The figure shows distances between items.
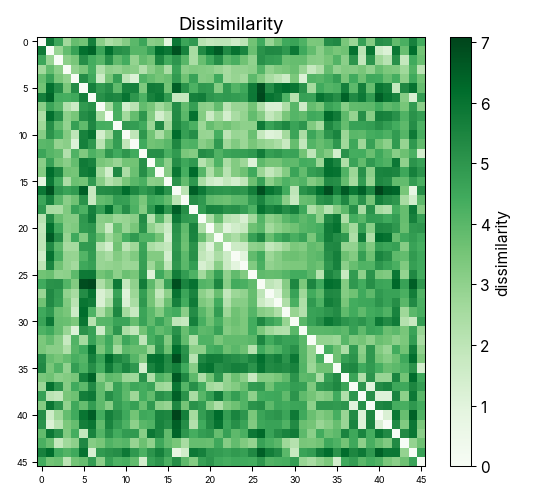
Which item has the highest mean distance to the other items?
16
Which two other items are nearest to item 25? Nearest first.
13, 36
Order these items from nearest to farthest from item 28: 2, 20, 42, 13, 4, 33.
4, 20, 13, 33, 2, 42
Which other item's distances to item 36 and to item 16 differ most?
44
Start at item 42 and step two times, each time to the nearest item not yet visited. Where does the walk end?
32
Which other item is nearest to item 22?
20
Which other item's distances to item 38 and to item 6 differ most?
40
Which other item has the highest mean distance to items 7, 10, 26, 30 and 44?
5
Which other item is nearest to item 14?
8
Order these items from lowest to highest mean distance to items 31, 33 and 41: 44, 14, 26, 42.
26, 42, 14, 44
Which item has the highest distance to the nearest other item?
9
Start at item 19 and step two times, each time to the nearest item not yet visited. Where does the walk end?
23
